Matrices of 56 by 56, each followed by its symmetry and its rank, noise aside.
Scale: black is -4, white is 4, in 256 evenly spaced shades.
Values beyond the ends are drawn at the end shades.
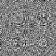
symmetric, rank eight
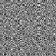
no symmetry, rank six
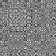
symmetric, rank six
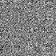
no symmetry, rank twelve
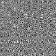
symmetric, rank eight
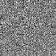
no symmetry, rank twelve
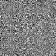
no symmetry, rank twelve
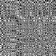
antisymmetric, rank six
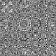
symmetric, rank eight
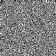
no symmetry, rank twelve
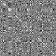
symmetric, rank six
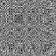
symmetric, rank six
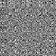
antisymmetric, rank eight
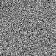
no symmetry, rank twelve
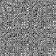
symmetric, rank eight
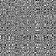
antisymmetric, rank six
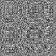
no symmetry, rank six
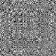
symmetric, rank six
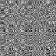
no symmetry, rank six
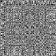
symmetric, rank six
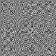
symmetric, rank six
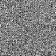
no symmetry, rank twelve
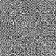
symmetric, rank eight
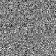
no symmetry, rank twelve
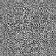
antisymmetric, rank six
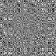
antisymmetric, rank six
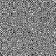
antisymmetric, rank eight
